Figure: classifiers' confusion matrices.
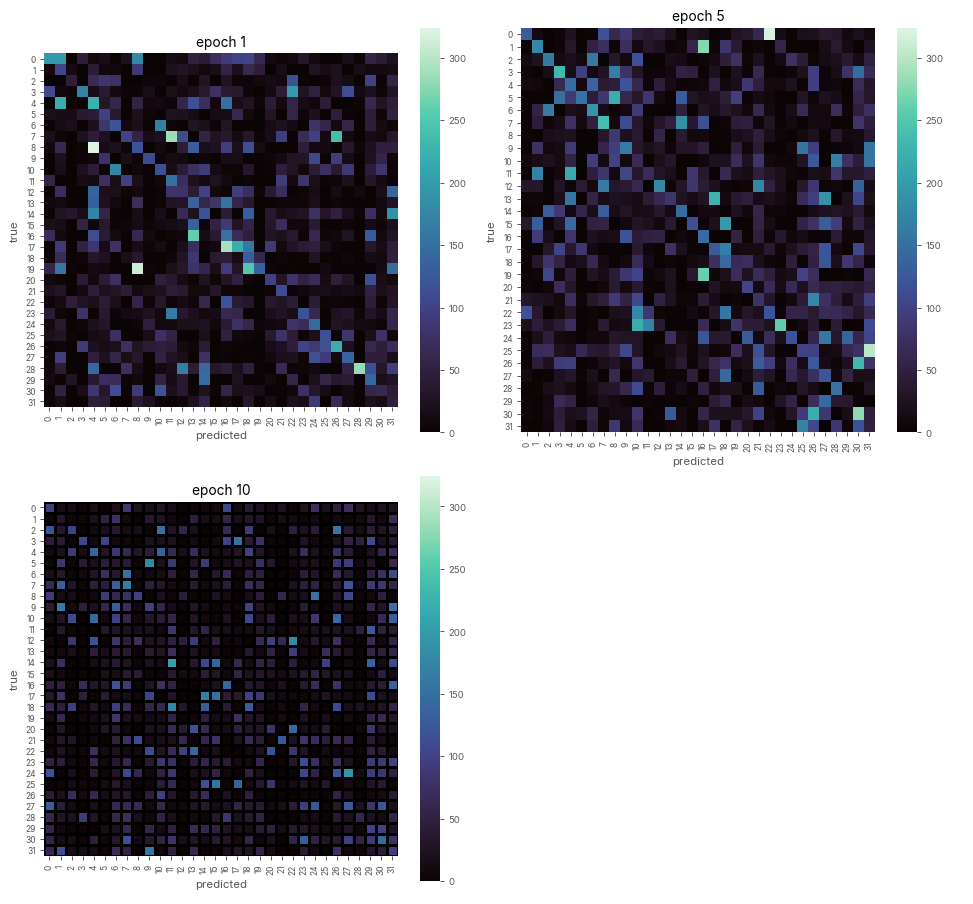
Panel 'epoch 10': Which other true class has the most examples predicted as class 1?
9
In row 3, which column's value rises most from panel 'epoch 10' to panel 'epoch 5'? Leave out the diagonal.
8
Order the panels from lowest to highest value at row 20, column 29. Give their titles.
epoch 5, epoch 10, epoch 1
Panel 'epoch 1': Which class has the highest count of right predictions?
28
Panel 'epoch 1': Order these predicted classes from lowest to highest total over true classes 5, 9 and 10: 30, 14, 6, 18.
18, 14, 30, 6
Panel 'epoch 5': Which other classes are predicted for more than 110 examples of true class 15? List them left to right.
1, 4, 18, 27
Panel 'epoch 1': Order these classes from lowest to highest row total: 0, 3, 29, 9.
9, 29, 3, 0
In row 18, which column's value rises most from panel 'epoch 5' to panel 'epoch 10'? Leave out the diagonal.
11
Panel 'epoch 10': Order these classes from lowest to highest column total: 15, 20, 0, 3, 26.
3, 20, 15, 0, 26
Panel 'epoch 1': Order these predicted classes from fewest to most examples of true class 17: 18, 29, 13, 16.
29, 13, 18, 16
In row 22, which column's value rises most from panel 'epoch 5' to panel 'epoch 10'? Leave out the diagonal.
13
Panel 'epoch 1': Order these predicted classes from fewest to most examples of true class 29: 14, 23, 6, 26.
23, 26, 6, 14
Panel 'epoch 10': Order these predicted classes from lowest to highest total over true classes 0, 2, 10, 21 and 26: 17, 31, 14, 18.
17, 14, 31, 18
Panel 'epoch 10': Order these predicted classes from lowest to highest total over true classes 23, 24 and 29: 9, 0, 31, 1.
1, 9, 31, 0
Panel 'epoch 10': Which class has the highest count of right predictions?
7
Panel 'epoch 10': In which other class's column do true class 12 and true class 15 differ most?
22
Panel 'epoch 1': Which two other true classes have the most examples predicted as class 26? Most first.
7, 9
